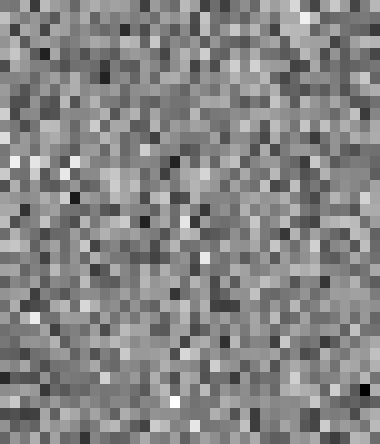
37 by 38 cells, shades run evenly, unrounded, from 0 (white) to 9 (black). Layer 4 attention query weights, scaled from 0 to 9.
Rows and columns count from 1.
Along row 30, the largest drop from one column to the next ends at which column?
19
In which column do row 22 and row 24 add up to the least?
21
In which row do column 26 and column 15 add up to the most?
36
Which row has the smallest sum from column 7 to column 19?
26
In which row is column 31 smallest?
2
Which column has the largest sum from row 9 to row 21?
15
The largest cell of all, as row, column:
33, 37
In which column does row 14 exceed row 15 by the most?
7
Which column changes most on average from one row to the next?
1
